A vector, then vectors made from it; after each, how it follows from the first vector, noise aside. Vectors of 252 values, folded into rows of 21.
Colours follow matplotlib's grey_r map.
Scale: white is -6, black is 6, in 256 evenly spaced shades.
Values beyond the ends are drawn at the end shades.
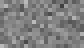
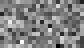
reversed, negated, scaled up.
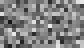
reversed, scaled up.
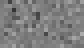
wrapped around, negated, partly zeroed.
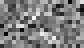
wrapped around, negated, scaled up.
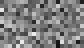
reversed, negated, scaled up.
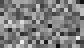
reversed, negated, scaled up.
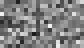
reversed, scaled up.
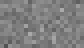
wrapped around, shrunk.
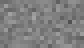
wrapped around, shrunk.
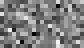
reversed, scaled up.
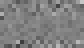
reversed, partly zeroed.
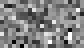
wrapped around, scaled up.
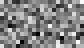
reversed, scaled up.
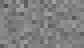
negated, shrunk.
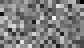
reversed, negated, scaled up.
